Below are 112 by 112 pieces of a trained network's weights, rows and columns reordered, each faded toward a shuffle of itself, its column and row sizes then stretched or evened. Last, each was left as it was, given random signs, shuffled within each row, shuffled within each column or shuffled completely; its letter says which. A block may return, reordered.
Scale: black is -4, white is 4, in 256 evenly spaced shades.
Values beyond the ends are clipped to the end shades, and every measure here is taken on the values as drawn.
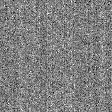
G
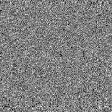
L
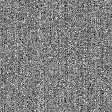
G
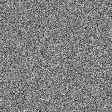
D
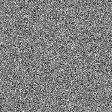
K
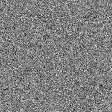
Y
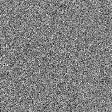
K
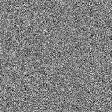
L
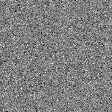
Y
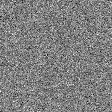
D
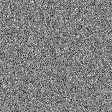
D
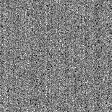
G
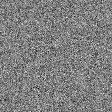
D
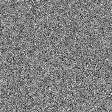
Y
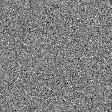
G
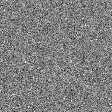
L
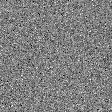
D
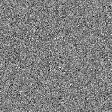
L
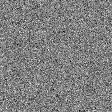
Y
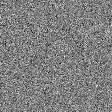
K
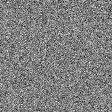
G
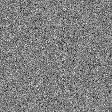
G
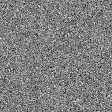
D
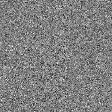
K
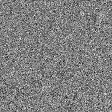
Y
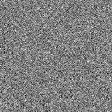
L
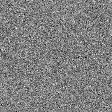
Y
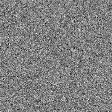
K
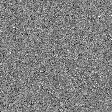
Y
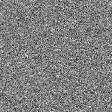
L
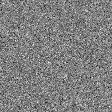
Y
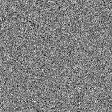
L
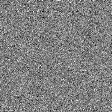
K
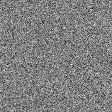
G
